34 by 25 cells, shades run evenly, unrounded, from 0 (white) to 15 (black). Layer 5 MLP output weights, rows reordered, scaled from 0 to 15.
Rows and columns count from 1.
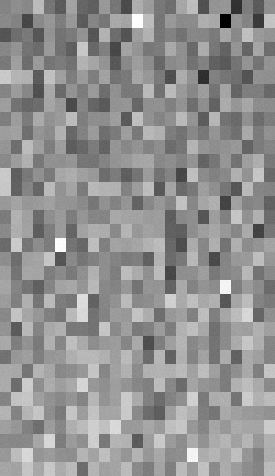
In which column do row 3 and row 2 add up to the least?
13
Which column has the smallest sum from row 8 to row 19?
6
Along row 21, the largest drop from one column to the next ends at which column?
21
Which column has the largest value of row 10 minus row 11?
3
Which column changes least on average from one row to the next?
11
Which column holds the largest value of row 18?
17
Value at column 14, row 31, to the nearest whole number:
5
